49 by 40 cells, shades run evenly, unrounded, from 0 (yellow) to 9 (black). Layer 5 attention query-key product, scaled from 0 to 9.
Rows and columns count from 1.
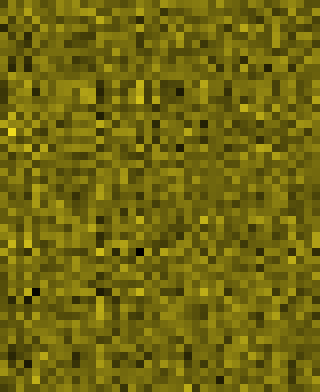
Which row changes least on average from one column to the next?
10
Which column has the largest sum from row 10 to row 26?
29
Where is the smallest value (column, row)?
2, 17
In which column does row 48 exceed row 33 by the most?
37
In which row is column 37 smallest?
33
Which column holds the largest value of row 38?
4
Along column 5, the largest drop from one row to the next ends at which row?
38
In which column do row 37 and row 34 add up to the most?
5
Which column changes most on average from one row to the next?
18
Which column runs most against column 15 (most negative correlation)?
13
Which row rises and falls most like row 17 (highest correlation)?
31
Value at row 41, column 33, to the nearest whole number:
6
